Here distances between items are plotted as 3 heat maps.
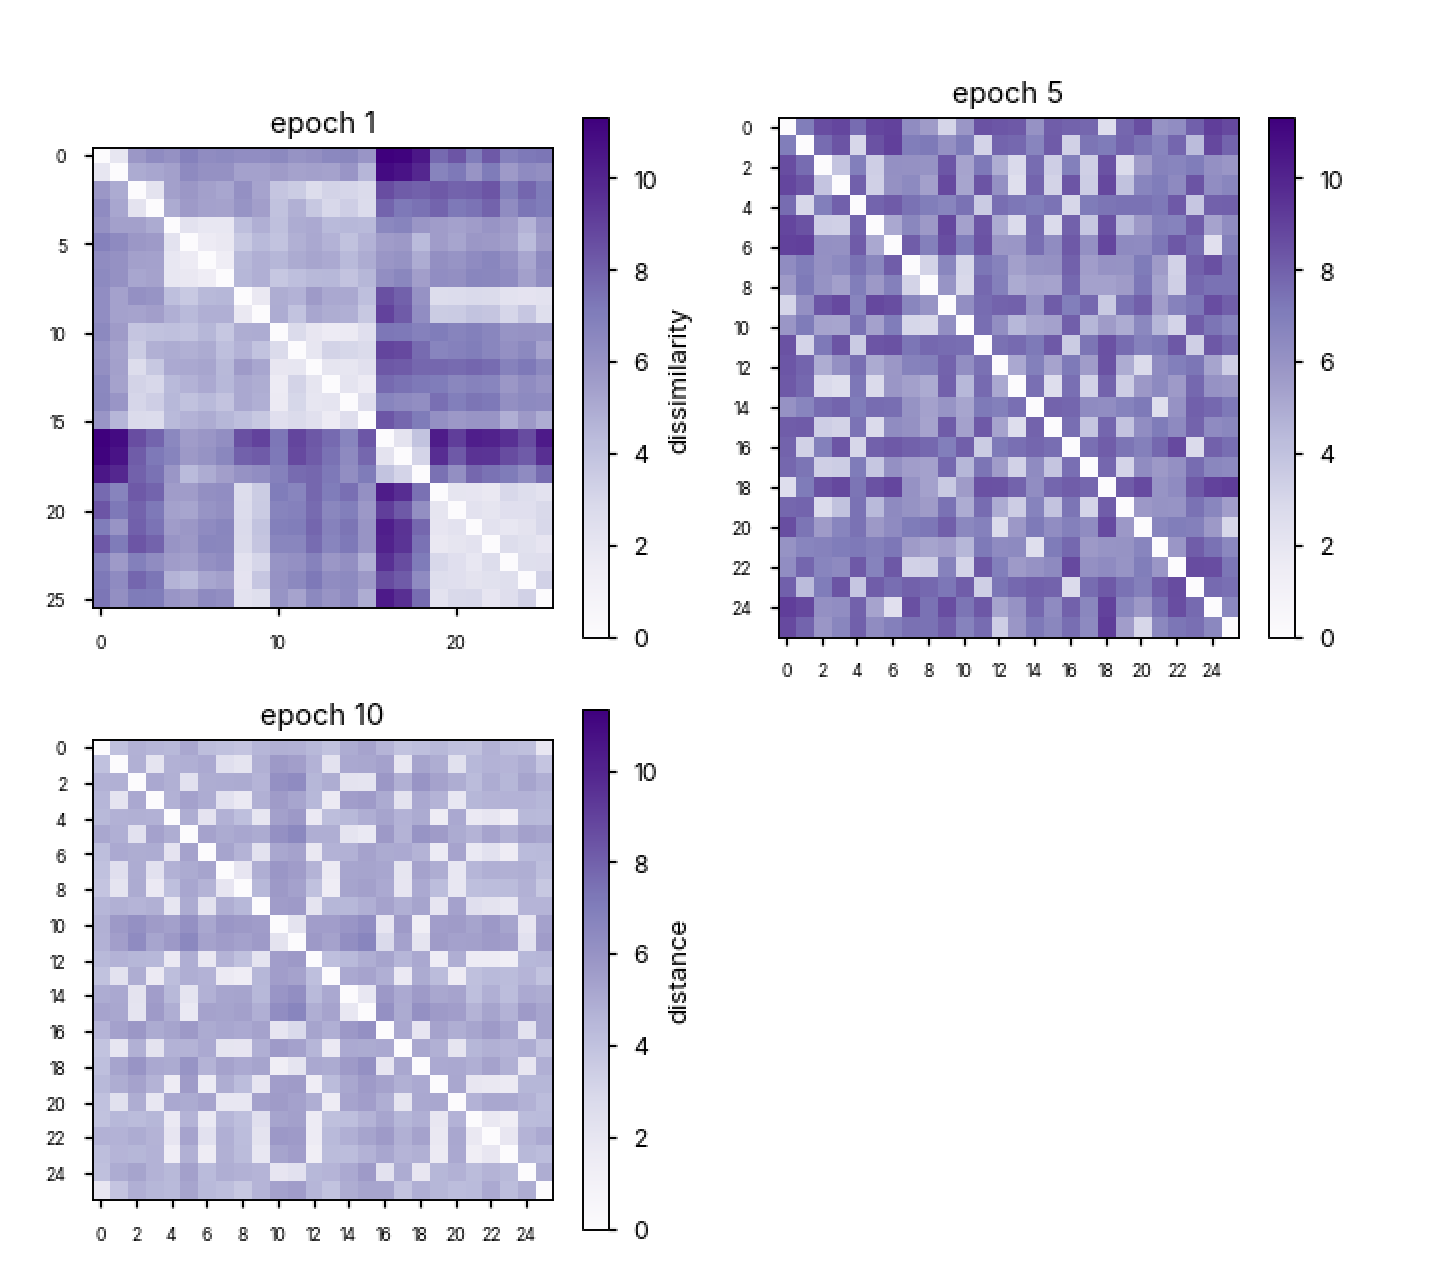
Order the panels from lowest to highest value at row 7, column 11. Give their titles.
epoch 1, epoch 10, epoch 5
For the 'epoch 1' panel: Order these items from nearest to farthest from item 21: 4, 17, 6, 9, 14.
9, 4, 6, 14, 17
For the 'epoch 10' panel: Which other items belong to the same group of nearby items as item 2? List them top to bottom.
5, 14, 15
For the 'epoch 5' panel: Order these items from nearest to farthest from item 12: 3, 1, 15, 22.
15, 3, 22, 1
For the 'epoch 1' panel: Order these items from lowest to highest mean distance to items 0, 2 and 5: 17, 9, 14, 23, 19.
14, 9, 23, 19, 17
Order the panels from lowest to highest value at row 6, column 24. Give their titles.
epoch 5, epoch 10, epoch 1
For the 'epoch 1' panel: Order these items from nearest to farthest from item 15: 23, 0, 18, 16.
23, 0, 18, 16
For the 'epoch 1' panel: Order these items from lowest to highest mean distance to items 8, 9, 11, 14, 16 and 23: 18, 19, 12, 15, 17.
15, 12, 19, 18, 17
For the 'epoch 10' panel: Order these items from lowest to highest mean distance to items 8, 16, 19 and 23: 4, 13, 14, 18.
4, 13, 18, 14
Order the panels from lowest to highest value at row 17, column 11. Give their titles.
epoch 10, epoch 5, epoch 1
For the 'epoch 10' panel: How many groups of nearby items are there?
5
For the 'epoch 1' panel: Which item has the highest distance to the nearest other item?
18
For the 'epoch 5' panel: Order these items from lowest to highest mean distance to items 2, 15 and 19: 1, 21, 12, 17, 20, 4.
17, 12, 20, 21, 4, 1
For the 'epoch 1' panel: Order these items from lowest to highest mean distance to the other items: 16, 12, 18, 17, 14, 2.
14, 12, 2, 18, 17, 16
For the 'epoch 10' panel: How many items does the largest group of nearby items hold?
8
